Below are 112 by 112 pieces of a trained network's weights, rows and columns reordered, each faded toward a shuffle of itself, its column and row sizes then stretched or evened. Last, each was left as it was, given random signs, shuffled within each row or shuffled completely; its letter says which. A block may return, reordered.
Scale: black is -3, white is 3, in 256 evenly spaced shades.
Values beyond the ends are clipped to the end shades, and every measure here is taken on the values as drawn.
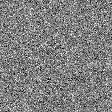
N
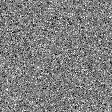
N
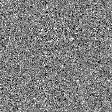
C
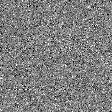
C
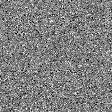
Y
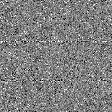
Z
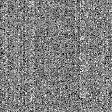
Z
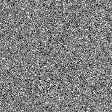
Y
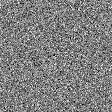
N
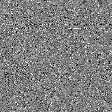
Z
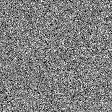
N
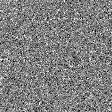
Y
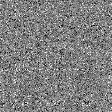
C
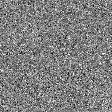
Y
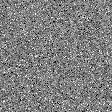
N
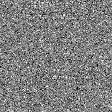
Y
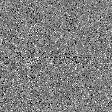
C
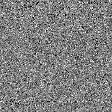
Y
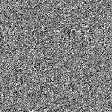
Z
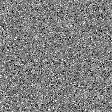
Y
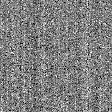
Z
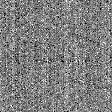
Z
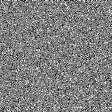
Y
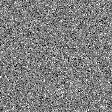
Y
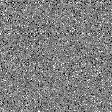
Z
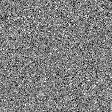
Y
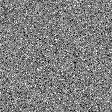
N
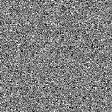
Z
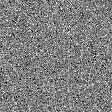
N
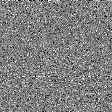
Y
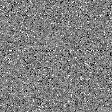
C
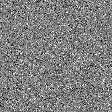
Y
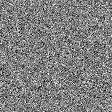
Y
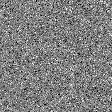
N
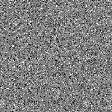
Z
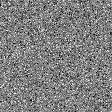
N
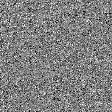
C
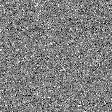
Y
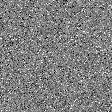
N
